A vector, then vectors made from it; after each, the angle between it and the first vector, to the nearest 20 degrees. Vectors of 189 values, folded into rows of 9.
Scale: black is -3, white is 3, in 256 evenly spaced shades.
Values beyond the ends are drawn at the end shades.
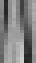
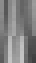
40 degrees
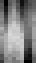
40 degrees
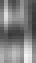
120 degrees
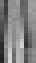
40 degrees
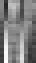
60 degrees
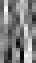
140 degrees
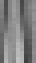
20 degrees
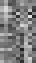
120 degrees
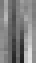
140 degrees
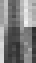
120 degrees
